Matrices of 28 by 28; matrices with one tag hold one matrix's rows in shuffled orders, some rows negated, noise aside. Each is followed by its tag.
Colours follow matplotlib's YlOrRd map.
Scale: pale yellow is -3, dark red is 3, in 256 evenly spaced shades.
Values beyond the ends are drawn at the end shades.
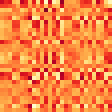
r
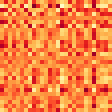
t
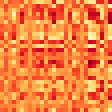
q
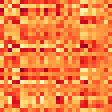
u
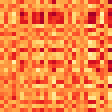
q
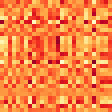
t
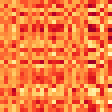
q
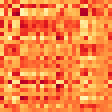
u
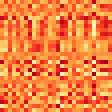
t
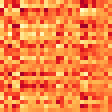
u
